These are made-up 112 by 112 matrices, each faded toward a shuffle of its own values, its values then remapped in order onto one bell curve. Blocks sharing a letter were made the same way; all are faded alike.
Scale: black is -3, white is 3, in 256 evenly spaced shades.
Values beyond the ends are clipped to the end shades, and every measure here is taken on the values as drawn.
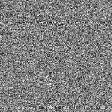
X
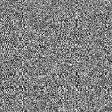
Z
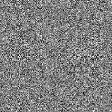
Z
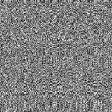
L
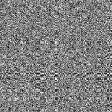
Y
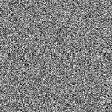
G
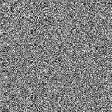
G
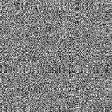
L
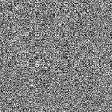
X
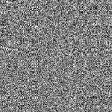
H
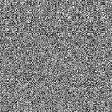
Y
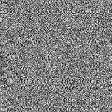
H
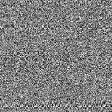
X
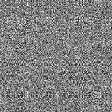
L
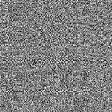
Y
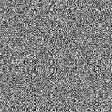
H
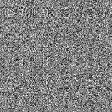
X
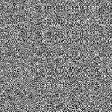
Y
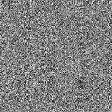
Z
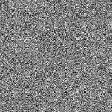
Z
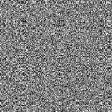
L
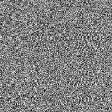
X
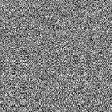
L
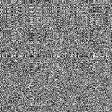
Y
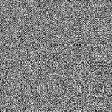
L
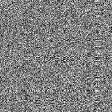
X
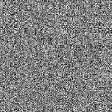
Z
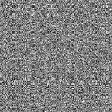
L
